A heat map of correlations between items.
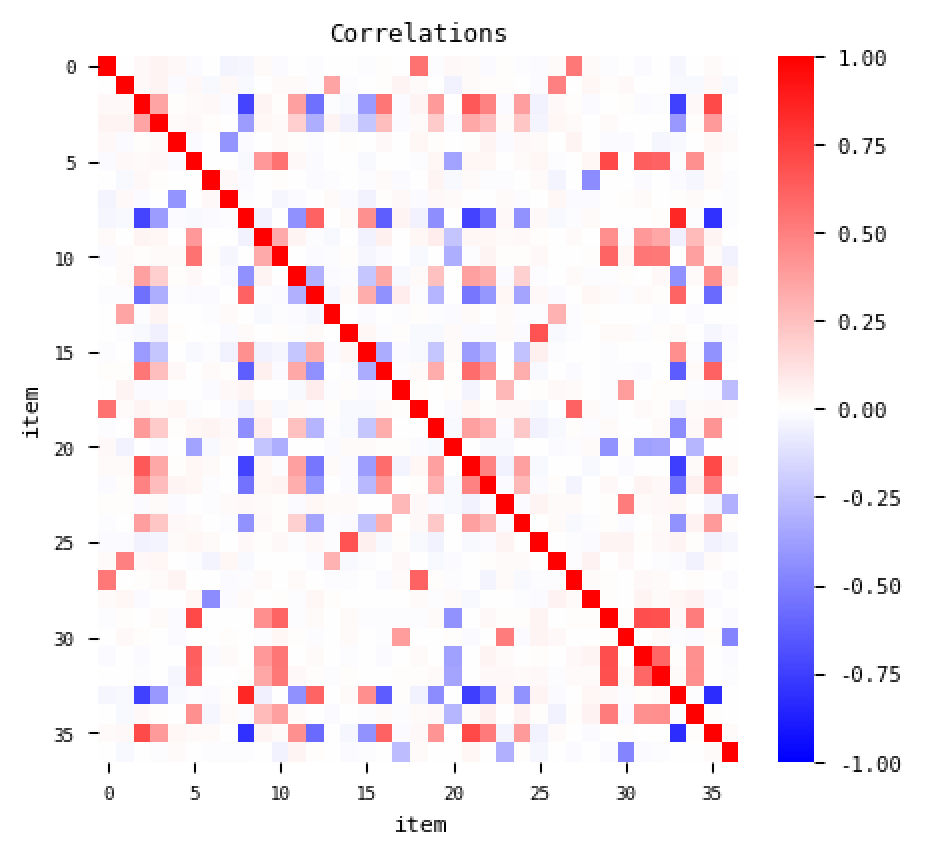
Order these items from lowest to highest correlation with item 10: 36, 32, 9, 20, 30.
20, 36, 30, 9, 32
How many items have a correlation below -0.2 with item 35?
4
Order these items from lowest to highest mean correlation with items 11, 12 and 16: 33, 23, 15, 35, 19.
33, 15, 23, 19, 35
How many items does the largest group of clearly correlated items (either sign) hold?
13
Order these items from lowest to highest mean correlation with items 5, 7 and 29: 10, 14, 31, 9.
14, 9, 10, 31
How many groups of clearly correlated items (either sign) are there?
8
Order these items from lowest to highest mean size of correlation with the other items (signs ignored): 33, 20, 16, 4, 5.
4, 20, 5, 16, 33
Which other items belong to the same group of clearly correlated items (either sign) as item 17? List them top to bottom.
23, 30, 36
